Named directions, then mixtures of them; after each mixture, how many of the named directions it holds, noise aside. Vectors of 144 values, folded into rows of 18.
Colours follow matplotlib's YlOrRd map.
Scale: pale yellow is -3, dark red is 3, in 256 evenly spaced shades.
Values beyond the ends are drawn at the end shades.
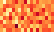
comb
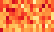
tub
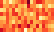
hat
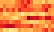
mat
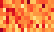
three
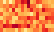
three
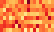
three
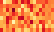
three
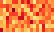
three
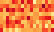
two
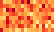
three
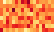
four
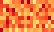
three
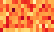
four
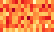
three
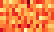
one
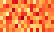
two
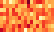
one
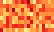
four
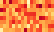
one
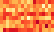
two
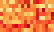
three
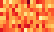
one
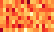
three
